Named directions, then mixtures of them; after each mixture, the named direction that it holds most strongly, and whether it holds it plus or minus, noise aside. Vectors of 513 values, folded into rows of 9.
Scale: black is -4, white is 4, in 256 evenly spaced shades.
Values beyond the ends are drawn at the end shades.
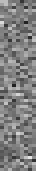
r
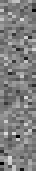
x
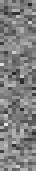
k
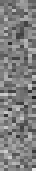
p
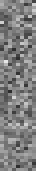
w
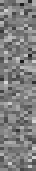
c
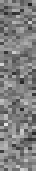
k, plus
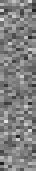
x, plus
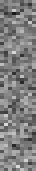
k, plus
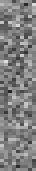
w, plus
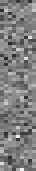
x, minus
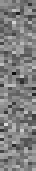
k, plus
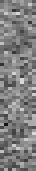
k, minus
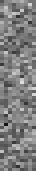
k, minus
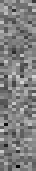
k, minus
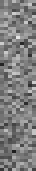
k, minus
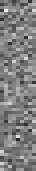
x, minus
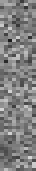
r, plus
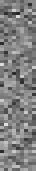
k, plus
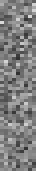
w, plus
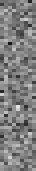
p, plus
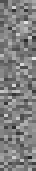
r, minus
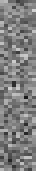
r, plus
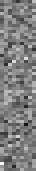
x, minus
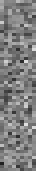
w, plus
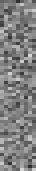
c, minus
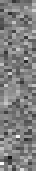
x, minus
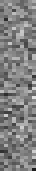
p, minus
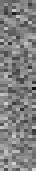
k, plus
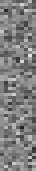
c, minus
